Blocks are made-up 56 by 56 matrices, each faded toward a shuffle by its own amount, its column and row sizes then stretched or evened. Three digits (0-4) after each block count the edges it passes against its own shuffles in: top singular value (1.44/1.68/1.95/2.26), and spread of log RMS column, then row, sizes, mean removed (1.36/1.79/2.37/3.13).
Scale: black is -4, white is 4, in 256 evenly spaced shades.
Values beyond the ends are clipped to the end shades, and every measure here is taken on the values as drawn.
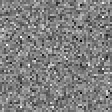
0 1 0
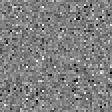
0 1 1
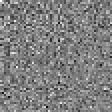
3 1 1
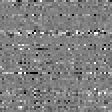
1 1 4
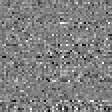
2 0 3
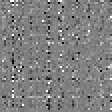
3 3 2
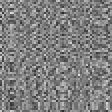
4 3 0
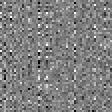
4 3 0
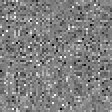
3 0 0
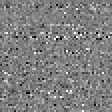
0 0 3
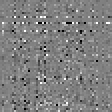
2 3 3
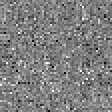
2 0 1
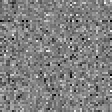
1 2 2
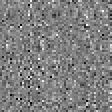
3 2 1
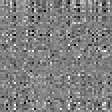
4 2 3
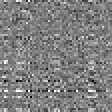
4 2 3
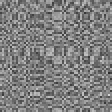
4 1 0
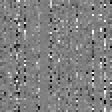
1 4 0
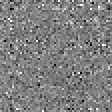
1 1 2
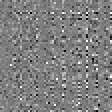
4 3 1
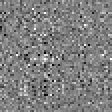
3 2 2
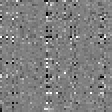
4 3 2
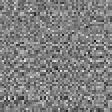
4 0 2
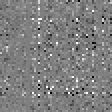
1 3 2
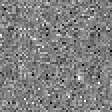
2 0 0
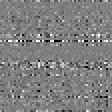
3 1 4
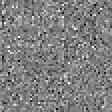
1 0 0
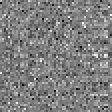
3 0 0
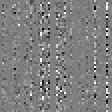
2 4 0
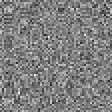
3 0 0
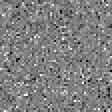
1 0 0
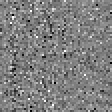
0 2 0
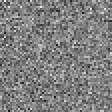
0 0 0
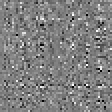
3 3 1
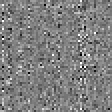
2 3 1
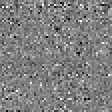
1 1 2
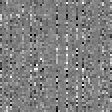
2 4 1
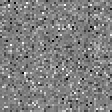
1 0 0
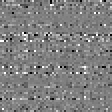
2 0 4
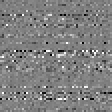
3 0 4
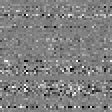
2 1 4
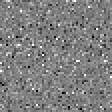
0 0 1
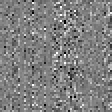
0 4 0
